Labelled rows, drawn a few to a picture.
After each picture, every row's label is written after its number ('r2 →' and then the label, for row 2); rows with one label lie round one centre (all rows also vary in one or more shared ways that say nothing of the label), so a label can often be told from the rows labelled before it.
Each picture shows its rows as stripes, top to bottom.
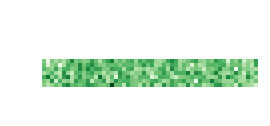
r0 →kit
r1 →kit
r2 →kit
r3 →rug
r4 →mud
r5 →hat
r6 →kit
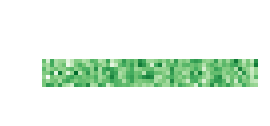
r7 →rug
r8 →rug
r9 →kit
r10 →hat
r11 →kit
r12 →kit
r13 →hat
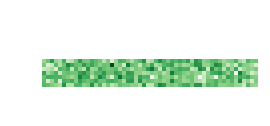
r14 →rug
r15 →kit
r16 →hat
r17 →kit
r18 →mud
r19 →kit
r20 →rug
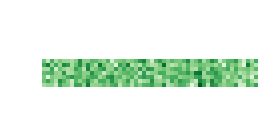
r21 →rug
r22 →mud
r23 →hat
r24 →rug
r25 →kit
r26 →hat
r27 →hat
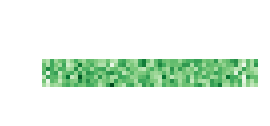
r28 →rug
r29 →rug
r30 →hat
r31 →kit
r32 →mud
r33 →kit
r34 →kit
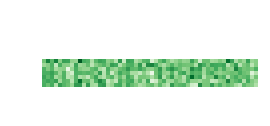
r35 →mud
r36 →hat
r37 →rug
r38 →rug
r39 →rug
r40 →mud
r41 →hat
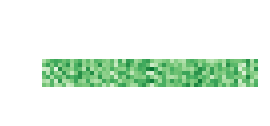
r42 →mud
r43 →mud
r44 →hat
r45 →rug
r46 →mud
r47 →hat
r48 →rug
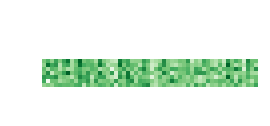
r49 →mud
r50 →mud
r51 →rug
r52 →mud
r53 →mud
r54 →kit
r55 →mud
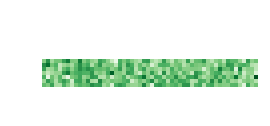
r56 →mud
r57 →mud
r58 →kit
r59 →kit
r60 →rug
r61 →hat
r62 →rug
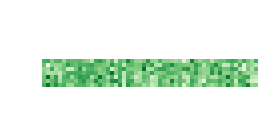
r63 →mud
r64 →kit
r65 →rug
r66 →kit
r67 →mud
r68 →kit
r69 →mud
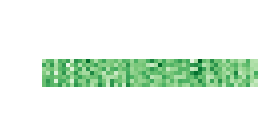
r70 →hat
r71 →rug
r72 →hat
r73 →rug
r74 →mud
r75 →hat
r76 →mud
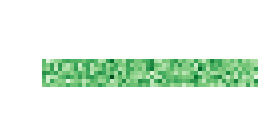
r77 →kit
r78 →hat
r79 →hat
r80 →mud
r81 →kit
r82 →rug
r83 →mud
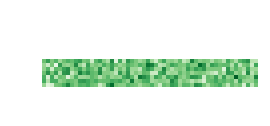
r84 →mud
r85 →hat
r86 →mud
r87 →mud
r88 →rug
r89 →kit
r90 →kit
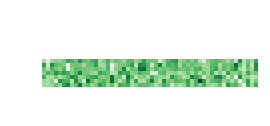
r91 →kit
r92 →rug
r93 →rug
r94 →mud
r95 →kit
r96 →hat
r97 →mud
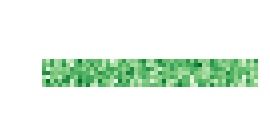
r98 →rug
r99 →rug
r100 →kit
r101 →mud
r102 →kit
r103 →mud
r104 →hat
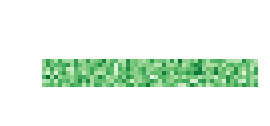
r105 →hat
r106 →mud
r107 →rug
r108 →rug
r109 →mud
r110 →hat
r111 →mud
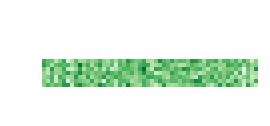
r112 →rug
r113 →mud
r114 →rug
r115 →kit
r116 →hat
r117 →rug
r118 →mud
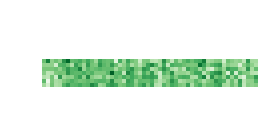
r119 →mud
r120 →hat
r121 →mud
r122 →kit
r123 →hat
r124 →kit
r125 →kit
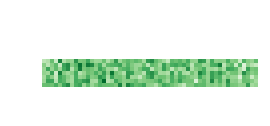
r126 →hat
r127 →kit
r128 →mud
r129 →hat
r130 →hat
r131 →hat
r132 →mud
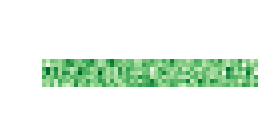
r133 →kit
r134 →kit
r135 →mud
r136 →mud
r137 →mud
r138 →hat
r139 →hat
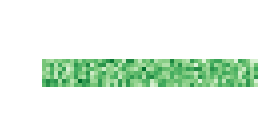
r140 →kit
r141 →hat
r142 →rug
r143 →hat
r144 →hat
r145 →mud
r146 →mud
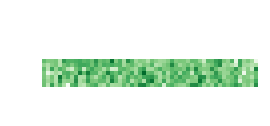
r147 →kit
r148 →kit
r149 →rug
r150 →kit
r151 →hat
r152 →hat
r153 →rug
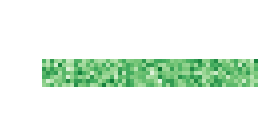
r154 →rug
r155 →hat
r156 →rug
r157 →mud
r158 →rug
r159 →kit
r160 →hat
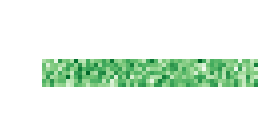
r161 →hat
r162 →kit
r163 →kit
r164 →hat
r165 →mud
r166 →rug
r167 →rug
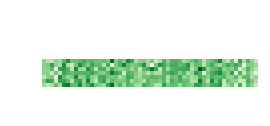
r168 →kit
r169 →rug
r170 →hat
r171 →kit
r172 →hat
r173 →hat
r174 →kit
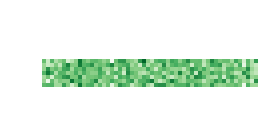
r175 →rug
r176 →kit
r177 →mud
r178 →hat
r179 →mud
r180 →kit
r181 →rug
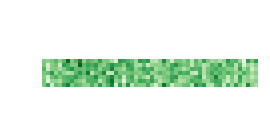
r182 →mud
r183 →kit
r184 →kit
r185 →hat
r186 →kit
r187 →kit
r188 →mud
